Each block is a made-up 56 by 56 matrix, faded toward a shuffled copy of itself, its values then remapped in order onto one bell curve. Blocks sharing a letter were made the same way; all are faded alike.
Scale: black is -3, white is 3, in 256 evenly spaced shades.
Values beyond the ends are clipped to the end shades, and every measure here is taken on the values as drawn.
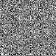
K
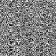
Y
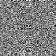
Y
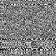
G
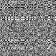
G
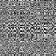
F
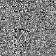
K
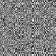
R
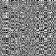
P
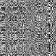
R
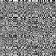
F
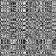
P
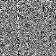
K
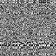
G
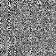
K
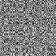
Y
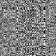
R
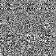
K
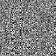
K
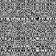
G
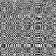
P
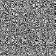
K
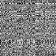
G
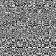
G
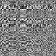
F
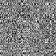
Y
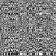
F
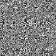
K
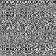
G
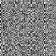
R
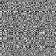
G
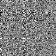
K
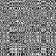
F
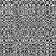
P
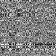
G
